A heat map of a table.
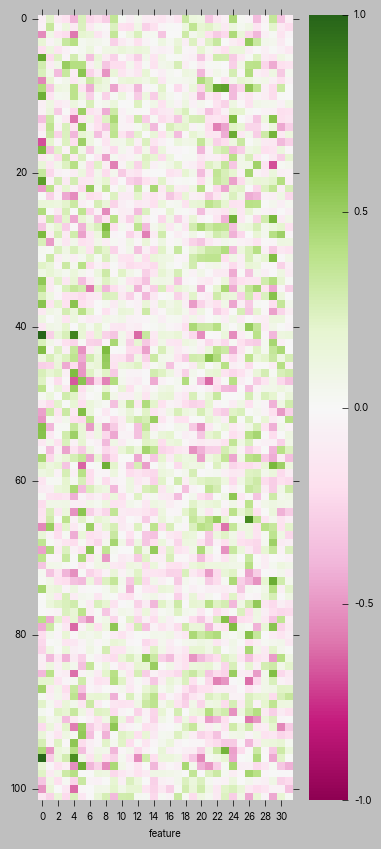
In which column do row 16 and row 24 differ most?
0
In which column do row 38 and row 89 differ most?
29
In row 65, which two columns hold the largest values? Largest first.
26, 22
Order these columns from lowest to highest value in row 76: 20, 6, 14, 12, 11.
14, 12, 6, 11, 20
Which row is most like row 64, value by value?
92
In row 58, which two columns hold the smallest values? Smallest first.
5, 13
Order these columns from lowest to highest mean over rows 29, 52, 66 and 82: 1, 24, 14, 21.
1, 21, 24, 14
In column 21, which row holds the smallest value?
47
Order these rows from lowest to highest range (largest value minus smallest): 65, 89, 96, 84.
89, 84, 65, 96
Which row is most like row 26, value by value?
15
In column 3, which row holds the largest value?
6
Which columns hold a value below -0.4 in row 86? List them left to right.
22, 23, 26
